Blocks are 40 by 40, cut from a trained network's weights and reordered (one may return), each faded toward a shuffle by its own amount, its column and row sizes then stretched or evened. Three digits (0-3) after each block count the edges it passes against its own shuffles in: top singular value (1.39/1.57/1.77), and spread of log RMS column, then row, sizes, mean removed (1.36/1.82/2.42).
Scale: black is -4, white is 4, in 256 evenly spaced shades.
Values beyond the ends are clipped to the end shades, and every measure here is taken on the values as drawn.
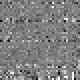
1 2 3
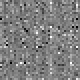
0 2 1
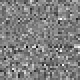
1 0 2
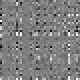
3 3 2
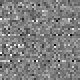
2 1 2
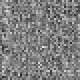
2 0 1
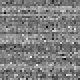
3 0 0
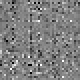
0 2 2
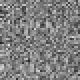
2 0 0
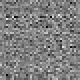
2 2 1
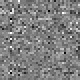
0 1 2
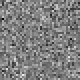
1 1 0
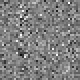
1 2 2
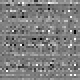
2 2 3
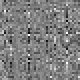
3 3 1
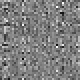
3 3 1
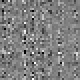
2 3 1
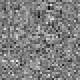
2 2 0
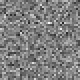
1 0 0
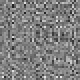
3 2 1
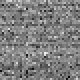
1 1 0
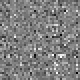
0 2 2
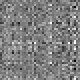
3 2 2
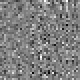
1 3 1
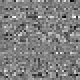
1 1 3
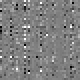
1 3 1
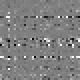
2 2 3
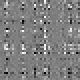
3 3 3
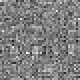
1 0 1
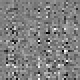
1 3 2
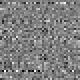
2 0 3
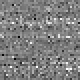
0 0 2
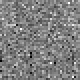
0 1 0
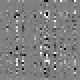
0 3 2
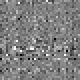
1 0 3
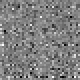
0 0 2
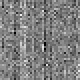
3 2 0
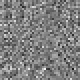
2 1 0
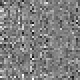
1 3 0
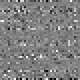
1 1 3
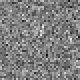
0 0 0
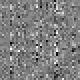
2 3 0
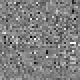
0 1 2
